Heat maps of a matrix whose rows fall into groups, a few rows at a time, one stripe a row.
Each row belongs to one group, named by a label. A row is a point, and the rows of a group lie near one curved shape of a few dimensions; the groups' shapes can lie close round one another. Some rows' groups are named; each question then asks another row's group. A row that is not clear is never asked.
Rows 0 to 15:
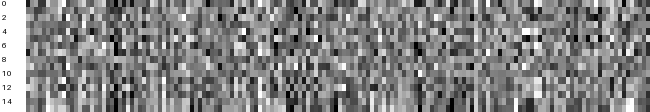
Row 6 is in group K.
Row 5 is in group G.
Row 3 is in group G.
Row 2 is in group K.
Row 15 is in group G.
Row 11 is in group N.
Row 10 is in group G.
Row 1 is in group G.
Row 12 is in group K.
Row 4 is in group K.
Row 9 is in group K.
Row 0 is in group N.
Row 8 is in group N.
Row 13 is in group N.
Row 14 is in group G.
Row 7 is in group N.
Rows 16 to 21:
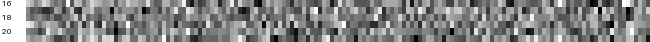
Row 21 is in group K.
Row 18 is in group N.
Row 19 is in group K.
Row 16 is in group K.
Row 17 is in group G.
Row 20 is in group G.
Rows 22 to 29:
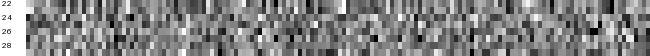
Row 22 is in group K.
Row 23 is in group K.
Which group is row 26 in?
K
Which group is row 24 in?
N
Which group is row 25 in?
G
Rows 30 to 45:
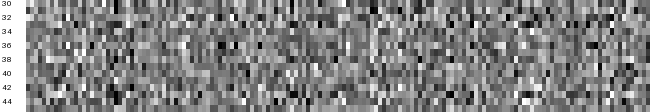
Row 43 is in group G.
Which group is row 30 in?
K
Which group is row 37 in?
G
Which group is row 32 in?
K
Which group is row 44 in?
K
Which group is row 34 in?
N
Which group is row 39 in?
G
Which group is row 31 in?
N
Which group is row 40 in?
N
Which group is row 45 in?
N
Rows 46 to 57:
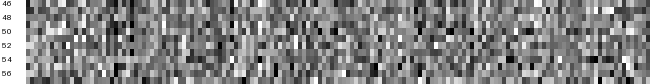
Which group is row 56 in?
K
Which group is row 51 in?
G
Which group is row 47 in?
N
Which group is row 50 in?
G
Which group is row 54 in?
K
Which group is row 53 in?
G
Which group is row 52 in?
K
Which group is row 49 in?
N
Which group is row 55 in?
N
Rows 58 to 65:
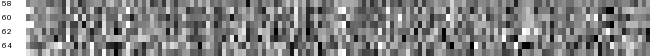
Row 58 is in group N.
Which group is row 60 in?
G
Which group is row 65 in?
K
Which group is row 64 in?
G
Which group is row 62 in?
K
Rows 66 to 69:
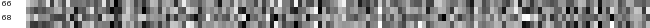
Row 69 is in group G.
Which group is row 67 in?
G
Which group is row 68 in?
K
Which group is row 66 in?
K
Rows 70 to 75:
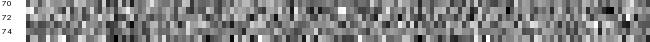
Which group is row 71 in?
K
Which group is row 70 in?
G
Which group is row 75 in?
N
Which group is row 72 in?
N
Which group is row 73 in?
N
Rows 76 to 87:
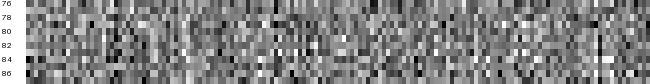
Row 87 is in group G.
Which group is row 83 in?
K
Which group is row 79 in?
K
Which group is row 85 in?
N
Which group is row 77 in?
N
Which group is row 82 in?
G
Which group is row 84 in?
N
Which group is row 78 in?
G
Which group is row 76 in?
N
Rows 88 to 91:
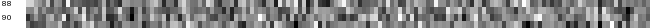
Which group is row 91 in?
G
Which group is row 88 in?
K
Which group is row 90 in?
N
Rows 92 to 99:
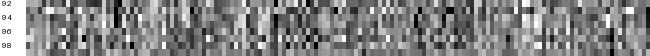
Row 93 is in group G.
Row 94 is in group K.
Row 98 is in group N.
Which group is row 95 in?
K
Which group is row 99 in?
N
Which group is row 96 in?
N
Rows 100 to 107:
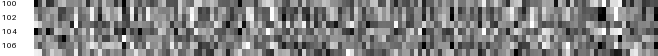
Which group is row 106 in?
K
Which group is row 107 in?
K
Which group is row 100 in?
N
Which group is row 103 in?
K
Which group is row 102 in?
K
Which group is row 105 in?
N
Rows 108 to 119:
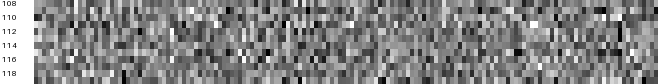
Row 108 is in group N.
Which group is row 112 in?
N
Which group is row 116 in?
N
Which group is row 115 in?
K
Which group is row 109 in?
K
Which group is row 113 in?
N
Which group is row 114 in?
G
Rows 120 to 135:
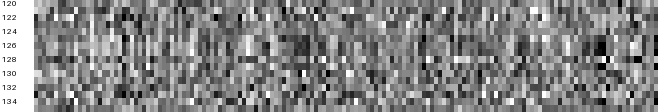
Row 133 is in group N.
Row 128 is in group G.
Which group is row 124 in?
G
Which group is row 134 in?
K
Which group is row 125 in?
K
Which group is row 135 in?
N
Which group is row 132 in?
G
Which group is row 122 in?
N
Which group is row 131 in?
N
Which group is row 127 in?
K
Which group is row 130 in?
K
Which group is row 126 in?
K
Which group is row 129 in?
K
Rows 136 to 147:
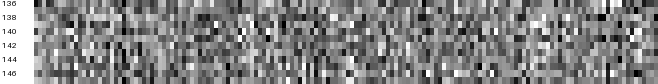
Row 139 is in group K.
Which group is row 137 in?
G
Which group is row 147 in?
K
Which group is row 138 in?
K
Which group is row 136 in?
N
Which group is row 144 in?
K
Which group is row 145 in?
K
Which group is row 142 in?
N
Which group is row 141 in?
K
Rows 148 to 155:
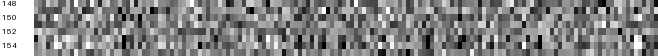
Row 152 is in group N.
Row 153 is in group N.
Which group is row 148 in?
K
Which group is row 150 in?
G
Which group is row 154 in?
G
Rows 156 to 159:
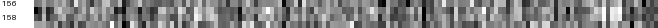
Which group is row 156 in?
N
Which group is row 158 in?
N
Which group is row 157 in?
N
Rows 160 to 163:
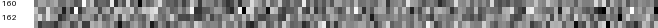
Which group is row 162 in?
N
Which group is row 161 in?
K
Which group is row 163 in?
G
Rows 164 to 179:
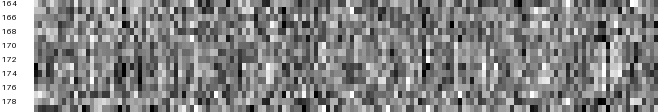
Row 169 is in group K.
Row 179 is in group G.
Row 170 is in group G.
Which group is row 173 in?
N
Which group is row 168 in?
N
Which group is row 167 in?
K
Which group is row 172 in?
G
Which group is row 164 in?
K
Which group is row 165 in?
K
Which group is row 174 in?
N
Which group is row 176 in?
G
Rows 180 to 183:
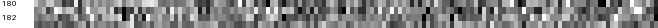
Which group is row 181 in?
G
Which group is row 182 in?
K
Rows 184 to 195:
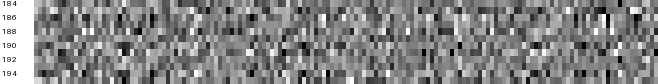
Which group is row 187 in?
G
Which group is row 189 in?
N
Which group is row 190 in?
G
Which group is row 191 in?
K
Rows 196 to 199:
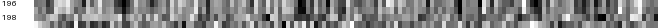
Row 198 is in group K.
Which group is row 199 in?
K
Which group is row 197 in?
G
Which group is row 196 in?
G
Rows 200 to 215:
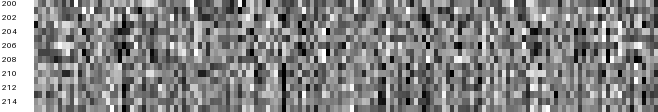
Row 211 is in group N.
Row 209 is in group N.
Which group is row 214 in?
N
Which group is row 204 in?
G
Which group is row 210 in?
K
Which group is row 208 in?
G
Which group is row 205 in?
N
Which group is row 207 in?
G
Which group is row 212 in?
K
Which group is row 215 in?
K
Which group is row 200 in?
K
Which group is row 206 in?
G
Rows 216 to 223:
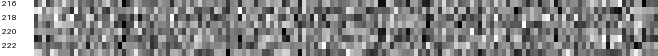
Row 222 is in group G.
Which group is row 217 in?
K
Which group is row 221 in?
N
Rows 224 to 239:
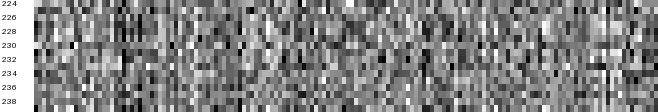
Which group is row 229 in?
G
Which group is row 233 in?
K
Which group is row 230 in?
K
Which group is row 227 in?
N
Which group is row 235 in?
G
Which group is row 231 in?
N
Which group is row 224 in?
K
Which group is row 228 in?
N
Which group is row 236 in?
G
